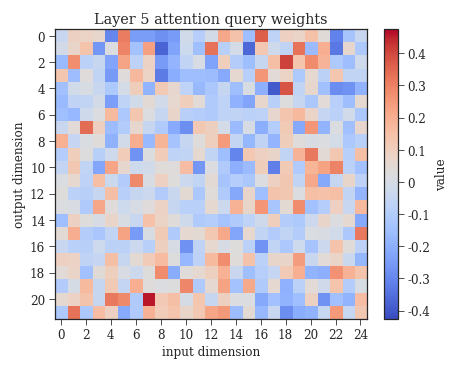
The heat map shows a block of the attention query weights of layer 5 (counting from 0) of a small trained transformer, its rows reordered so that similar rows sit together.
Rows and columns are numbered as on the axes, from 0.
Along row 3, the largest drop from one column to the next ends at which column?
8
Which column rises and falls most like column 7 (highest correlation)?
4
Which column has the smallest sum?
14
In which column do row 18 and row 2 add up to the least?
9
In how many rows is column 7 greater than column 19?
10
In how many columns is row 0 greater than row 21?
9
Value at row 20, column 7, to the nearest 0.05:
0.45
